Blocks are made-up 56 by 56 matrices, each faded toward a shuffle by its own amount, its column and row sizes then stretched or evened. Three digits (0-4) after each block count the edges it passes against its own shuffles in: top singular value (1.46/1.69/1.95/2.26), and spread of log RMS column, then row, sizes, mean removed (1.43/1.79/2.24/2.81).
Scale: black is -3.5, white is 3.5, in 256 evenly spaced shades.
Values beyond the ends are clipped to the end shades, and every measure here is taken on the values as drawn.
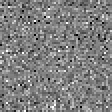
0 0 1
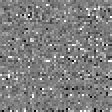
0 0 3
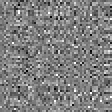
4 2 0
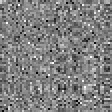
3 0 0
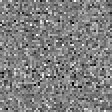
0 0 3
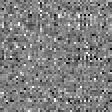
3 1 2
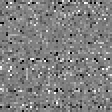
0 1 3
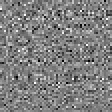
3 0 3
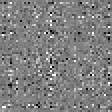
0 3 3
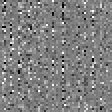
1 4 0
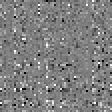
1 3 2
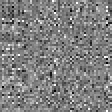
3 3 0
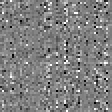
0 4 1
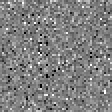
0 2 0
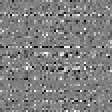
4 2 4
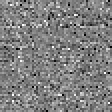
2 0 2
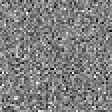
3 0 1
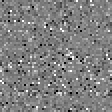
1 0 2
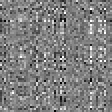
4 4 2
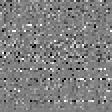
3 0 4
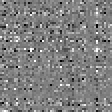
1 3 4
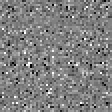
0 1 2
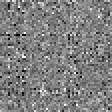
1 2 2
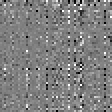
3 4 3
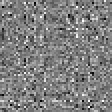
3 3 2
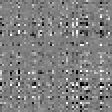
4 4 4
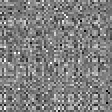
4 2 1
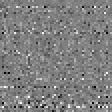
2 1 3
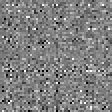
1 1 3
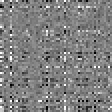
4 3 4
